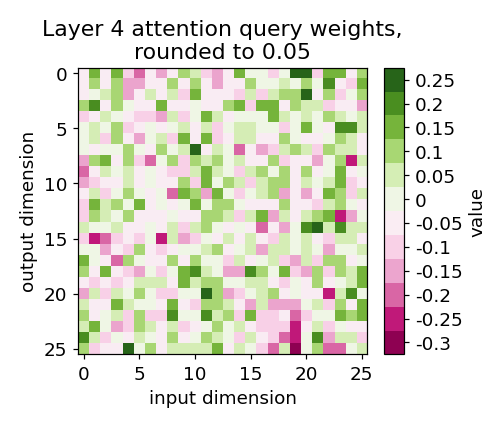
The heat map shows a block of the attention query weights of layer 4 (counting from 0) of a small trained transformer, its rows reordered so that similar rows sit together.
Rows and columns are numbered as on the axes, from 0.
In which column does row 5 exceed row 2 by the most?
23
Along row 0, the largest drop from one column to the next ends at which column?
21
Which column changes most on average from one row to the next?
18
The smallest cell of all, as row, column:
25, 19
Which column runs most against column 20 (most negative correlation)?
12
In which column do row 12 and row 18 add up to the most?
10
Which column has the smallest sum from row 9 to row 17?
7
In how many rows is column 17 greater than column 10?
6
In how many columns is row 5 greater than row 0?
14
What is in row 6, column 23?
0.1
